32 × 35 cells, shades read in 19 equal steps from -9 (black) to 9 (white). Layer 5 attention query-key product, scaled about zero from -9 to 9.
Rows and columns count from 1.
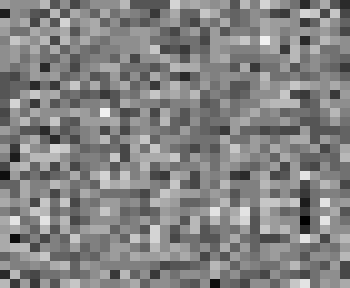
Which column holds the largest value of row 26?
16
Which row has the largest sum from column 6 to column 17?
21
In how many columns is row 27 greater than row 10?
13
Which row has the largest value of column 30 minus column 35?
30
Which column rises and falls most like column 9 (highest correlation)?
34
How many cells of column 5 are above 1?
13
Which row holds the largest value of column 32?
2
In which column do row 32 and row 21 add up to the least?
22
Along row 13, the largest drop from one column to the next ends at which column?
12
